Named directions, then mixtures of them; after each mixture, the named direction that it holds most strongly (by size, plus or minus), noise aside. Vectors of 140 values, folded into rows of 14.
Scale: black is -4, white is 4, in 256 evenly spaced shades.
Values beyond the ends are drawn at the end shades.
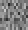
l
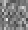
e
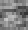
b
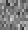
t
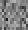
e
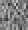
l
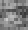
b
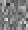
e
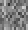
e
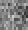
l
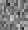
t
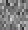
t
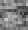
b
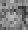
b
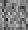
e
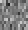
t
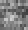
b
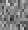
t
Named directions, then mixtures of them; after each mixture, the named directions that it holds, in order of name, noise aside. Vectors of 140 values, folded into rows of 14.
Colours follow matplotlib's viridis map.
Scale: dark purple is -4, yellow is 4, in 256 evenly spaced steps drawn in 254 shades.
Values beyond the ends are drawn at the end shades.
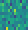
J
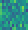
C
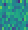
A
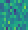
A, J.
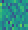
C, J.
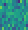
A.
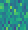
A, J.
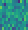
A.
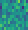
A, C.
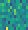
J.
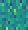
J.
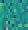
C, J.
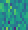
A, J.
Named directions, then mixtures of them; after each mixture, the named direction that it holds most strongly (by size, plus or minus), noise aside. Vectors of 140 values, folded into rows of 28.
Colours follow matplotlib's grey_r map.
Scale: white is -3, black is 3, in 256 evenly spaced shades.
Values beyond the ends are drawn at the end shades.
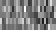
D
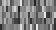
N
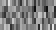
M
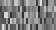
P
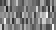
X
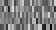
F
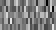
X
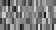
M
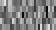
M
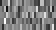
X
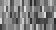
N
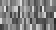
N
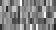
N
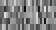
P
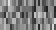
M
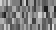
M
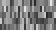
N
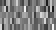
X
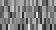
F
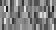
X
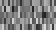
F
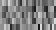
M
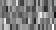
M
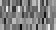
N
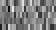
F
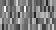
D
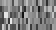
P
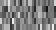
M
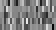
X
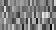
F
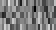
M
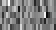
N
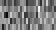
P
